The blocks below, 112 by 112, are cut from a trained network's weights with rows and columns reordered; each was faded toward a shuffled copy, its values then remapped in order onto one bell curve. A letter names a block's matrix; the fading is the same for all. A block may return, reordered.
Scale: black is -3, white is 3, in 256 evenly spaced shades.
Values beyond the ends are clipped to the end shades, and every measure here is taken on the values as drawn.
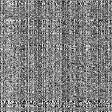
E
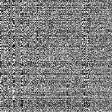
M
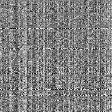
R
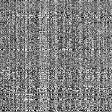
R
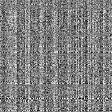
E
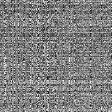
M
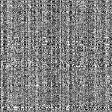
E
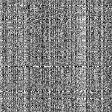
E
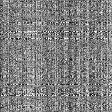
R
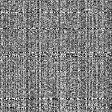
R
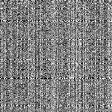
E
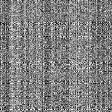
E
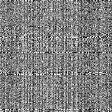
R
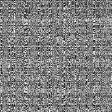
M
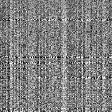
E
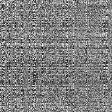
M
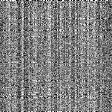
E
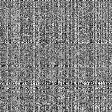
E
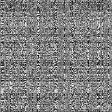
M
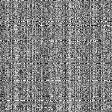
R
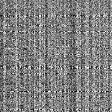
E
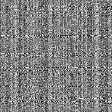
R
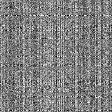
E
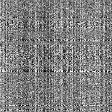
E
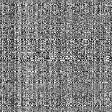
R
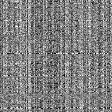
E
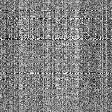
R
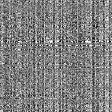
E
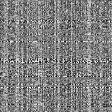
R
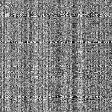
E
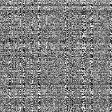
M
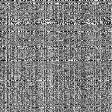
R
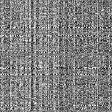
R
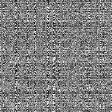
M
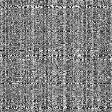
R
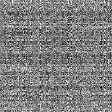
M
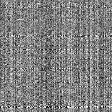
E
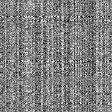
E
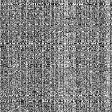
R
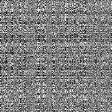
M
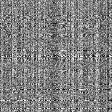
R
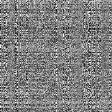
M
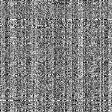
E
